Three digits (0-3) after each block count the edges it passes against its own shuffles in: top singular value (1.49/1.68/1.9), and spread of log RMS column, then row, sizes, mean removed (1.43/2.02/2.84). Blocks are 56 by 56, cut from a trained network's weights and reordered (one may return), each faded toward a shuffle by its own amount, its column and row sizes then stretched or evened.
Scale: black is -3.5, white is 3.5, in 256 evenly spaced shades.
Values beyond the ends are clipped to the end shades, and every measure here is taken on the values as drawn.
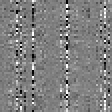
3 3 0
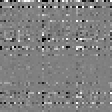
2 2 3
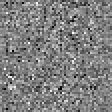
0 1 1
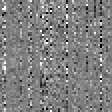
1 3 0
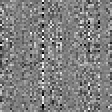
3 3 0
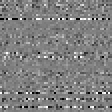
3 0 3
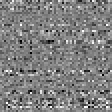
2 1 3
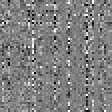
2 3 1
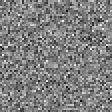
0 0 0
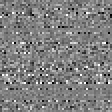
0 0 3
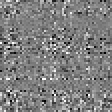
0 2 3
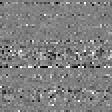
2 0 3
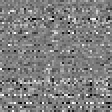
1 1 3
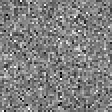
0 1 0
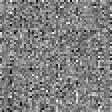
1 2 0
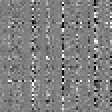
3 3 1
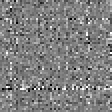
1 2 2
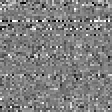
1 0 3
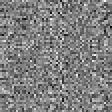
1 1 0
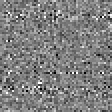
0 1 2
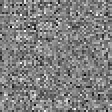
2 1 1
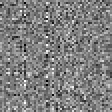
2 2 0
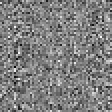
3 2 0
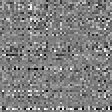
2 1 3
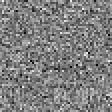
0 0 0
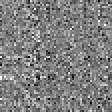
1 2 1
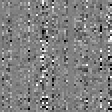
0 3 1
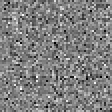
0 1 0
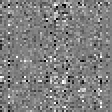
0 3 2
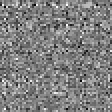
1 1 2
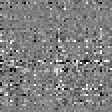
0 2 3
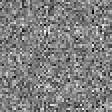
2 2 0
